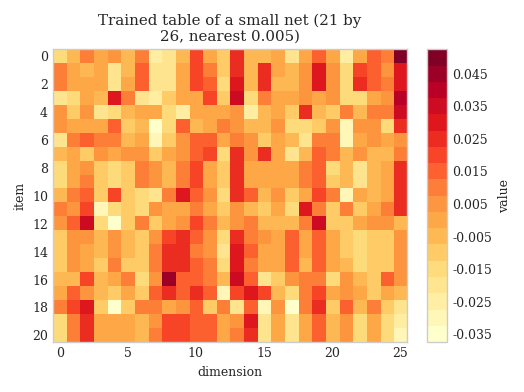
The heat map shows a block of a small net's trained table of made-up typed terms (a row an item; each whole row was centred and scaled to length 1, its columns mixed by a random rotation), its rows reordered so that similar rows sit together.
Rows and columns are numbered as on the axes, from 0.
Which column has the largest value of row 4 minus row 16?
25
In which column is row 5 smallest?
7
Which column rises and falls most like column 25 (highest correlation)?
24
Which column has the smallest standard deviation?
16
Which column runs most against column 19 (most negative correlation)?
4
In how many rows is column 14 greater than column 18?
12
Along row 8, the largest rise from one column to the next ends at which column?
13
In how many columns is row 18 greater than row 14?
12
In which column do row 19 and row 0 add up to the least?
17
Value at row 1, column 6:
0.015
